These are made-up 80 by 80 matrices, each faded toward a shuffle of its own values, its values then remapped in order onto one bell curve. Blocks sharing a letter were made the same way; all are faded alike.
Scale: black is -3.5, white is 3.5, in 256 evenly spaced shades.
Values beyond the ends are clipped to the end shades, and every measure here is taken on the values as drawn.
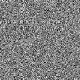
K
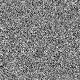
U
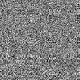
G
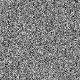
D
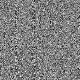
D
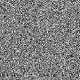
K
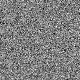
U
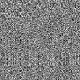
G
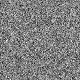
U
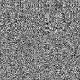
G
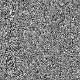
D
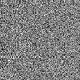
K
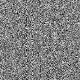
D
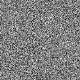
D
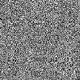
K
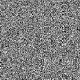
K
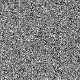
D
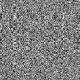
G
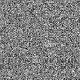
K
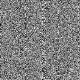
D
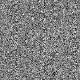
D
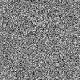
K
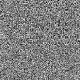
K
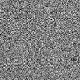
G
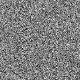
D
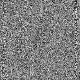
D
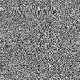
G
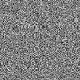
G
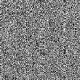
K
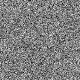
U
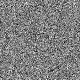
U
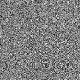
K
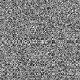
G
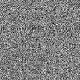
G
